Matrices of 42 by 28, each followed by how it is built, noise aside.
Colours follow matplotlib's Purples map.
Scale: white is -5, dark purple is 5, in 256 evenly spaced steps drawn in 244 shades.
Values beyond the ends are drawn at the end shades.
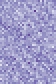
Toeplitz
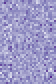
low rank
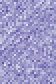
Hankel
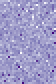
sparse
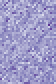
Hankel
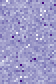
sparse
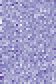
uneven columns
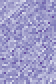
Hankel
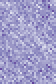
Toeplitz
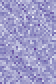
Toeplitz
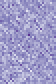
Toeplitz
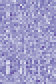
blocks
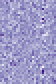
uneven columns
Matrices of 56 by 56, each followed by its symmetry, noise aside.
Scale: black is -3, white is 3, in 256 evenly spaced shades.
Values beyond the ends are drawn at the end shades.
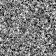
no symmetry.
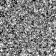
symmetric.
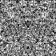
mirrored left to right.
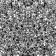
mirrored left to right.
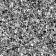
antisymmetric.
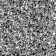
antisymmetric.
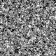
no symmetry.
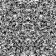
mirrored left to right.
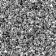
symmetric.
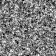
no symmetry.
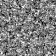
antisymmetric.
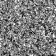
no symmetry.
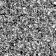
no symmetry.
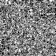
no symmetry.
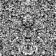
mirrored left to right.
